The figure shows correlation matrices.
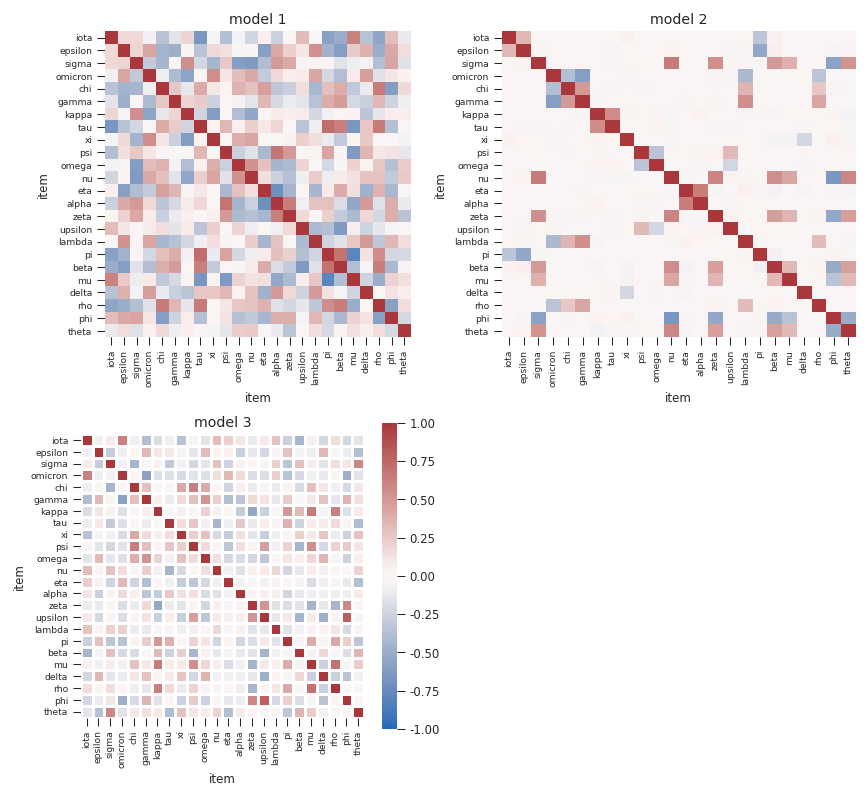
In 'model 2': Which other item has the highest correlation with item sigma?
nu
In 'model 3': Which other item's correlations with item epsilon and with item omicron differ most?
gamma
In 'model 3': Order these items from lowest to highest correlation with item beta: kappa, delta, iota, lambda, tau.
iota, tau, lambda, delta, kappa
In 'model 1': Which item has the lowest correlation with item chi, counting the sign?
phi
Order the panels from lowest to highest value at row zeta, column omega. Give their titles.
model 1, model 3, model 2
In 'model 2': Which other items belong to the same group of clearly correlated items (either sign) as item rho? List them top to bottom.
omicron, chi, gamma, lambda
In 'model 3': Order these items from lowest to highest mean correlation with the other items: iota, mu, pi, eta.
eta, iota, pi, mu
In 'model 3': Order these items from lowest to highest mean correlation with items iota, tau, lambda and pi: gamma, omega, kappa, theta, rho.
theta, gamma, omega, kappa, rho
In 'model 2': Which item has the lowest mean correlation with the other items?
phi
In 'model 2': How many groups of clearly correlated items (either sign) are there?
7
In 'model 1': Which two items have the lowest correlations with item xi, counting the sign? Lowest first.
kappa, sigma
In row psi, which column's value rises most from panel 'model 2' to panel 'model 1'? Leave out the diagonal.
alpha
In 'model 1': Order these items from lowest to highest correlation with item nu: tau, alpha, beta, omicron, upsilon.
alpha, upsilon, beta, tau, omicron
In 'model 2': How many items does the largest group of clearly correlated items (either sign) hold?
7
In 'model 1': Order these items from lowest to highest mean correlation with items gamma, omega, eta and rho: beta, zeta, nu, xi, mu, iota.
zeta, iota, mu, xi, nu, beta
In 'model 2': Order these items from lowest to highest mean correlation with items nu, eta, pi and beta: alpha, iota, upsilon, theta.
iota, upsilon, alpha, theta
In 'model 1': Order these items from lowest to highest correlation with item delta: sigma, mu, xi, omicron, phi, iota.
iota, mu, sigma, phi, xi, omicron
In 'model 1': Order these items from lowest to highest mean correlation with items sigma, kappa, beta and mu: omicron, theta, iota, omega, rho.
omicron, omega, rho, theta, iota
